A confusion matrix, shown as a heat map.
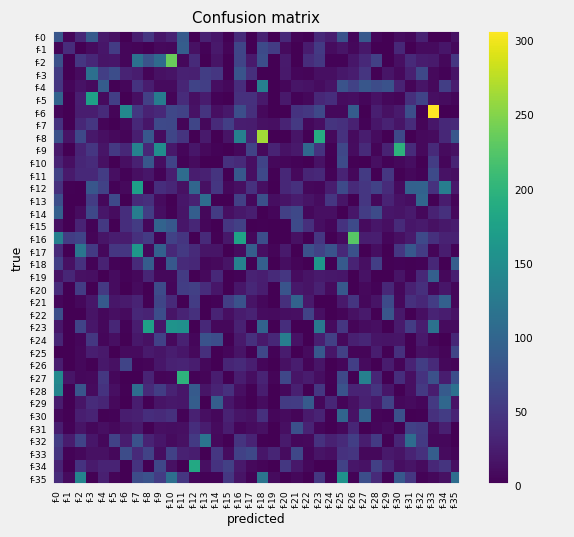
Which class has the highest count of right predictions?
f-16
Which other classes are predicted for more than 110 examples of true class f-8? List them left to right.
f-16, f-18, f-23
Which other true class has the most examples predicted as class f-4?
f-21
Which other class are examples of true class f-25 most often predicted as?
f-23
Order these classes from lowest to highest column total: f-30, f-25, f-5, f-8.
f-5, f-30, f-8, f-25
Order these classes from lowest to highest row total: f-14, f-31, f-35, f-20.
f-31, f-20, f-14, f-35
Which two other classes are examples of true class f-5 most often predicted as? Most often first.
f-3, f-9
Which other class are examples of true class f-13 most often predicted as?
f-32
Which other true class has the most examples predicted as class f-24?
f-17
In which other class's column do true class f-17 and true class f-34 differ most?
f-12
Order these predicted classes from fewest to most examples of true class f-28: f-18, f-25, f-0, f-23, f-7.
f-18, f-23, f-25, f-7, f-0
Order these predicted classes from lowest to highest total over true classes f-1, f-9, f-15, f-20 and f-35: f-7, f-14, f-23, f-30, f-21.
f-14, f-21, f-23, f-7, f-30
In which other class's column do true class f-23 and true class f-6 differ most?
f-33
